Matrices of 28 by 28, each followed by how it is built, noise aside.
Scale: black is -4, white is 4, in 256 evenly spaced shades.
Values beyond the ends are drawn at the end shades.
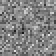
repeating columns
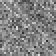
Toeplitz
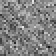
Toeplitz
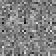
low rank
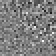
upper triangular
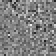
upper triangular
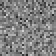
noise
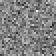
noise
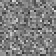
repeating columns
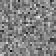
noise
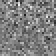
upper triangular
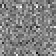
low rank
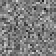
noise
